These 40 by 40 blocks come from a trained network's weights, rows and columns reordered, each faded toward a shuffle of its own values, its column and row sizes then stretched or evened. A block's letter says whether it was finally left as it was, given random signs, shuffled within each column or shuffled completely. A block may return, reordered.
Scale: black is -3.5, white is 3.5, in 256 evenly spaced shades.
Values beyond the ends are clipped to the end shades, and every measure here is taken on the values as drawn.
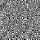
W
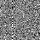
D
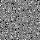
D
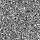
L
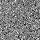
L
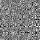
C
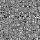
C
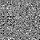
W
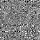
C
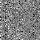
D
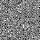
D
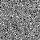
L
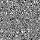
C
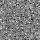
L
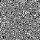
W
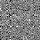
W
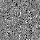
D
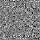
W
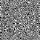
C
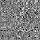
W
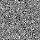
D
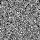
L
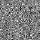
C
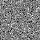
D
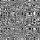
W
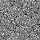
L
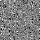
D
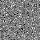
D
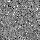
L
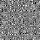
W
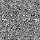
C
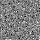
L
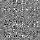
C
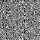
D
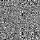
C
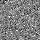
L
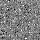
L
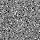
L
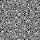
W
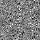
D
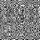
W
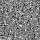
L
